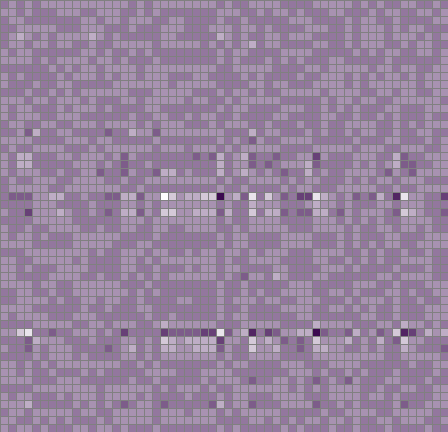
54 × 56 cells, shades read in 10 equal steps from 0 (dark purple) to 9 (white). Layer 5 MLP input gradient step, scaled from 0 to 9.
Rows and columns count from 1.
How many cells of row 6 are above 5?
1
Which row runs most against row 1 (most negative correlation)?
7
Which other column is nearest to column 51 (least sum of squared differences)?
40
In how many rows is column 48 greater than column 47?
17
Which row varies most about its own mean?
25
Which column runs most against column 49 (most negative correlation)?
46
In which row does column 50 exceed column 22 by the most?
42
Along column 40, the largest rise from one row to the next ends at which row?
43
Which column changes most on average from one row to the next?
32
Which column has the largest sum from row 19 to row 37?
21
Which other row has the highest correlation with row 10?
14
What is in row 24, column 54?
5
